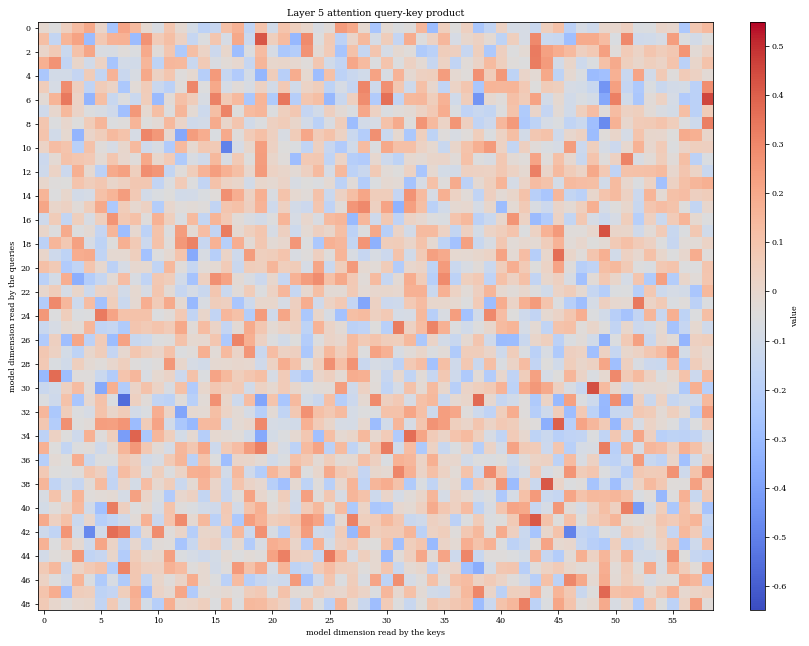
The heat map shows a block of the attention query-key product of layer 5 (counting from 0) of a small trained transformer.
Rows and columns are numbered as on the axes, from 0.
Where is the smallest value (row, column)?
31, 7
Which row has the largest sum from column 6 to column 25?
12
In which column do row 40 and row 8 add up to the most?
41
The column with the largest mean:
19
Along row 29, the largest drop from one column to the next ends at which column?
2
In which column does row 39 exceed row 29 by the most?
23
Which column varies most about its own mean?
49
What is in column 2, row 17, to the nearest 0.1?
0.2
